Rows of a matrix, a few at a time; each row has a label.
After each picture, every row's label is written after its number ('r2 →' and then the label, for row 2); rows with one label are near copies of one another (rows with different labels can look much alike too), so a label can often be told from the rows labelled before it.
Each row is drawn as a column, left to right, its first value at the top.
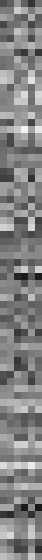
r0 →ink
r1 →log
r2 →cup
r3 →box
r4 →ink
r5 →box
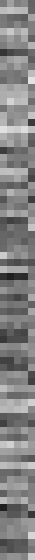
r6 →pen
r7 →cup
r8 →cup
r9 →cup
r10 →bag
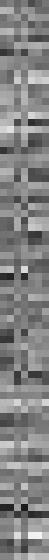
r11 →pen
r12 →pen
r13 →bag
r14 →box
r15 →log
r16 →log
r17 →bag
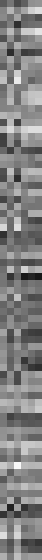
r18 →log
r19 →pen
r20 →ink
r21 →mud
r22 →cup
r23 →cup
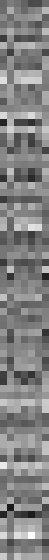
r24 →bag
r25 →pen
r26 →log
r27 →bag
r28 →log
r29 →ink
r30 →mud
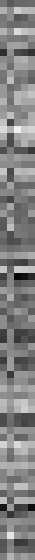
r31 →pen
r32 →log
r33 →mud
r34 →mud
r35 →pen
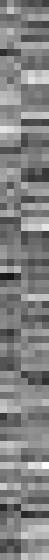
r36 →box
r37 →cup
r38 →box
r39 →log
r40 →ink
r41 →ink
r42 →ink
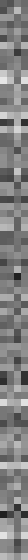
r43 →bag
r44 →ink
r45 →pen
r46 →bag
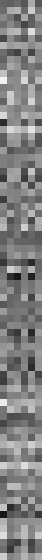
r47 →bag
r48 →box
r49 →mud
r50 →ink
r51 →cup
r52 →log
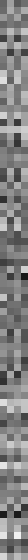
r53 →bag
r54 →cup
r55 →log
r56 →mud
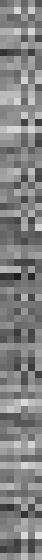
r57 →box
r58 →box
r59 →cup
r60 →bag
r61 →cup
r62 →log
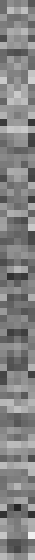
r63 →bag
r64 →cup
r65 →box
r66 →cup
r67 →log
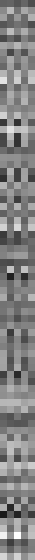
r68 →log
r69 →mud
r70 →log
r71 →mud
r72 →ink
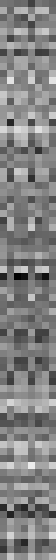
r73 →box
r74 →bag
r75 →mud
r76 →mud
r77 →ink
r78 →pen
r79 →mud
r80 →bag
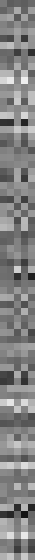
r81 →bag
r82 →bag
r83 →box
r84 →bag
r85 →box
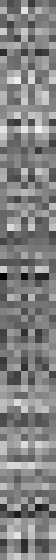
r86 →mud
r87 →ink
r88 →bag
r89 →cup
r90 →ink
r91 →pen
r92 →box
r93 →log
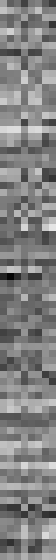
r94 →cup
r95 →mud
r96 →box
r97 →ink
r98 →box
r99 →cup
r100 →log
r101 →ink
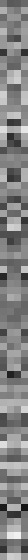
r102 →box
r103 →log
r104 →log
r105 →box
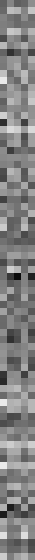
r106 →bag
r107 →pen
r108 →mud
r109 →log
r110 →cup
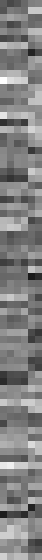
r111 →bag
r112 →ink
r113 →ink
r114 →bag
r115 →pen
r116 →cup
